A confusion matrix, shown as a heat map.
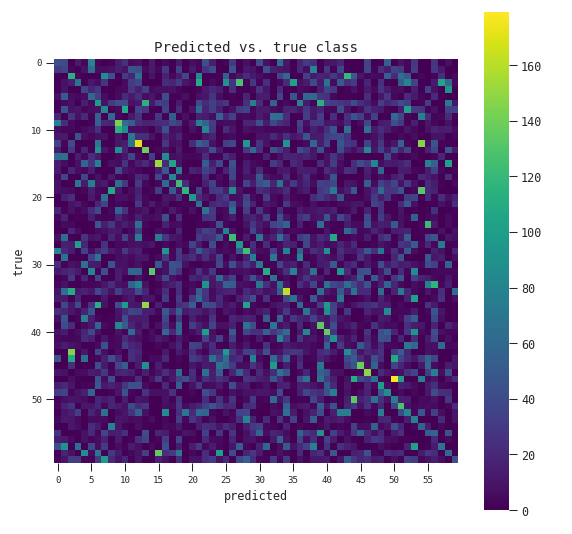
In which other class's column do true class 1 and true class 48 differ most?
38
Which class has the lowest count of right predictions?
56
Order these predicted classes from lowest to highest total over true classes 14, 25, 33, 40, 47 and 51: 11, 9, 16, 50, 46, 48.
9, 48, 46, 16, 11, 50
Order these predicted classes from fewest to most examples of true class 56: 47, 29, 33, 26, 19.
19, 29, 26, 47, 33
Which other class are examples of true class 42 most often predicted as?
52
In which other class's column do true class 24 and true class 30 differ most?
55
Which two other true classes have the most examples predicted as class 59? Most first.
34, 7
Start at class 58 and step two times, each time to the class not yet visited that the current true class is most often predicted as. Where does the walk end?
17
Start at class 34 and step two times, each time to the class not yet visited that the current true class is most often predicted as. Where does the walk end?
43
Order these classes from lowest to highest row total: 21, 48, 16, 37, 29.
21, 16, 48, 29, 37
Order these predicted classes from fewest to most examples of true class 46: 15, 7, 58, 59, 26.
59, 15, 26, 7, 58
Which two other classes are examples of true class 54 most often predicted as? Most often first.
8, 47
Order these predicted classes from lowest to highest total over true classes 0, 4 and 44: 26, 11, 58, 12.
12, 11, 26, 58
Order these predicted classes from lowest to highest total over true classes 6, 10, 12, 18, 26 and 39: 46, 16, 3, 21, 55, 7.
7, 3, 55, 21, 46, 16
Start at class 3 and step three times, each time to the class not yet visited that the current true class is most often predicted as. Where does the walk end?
53
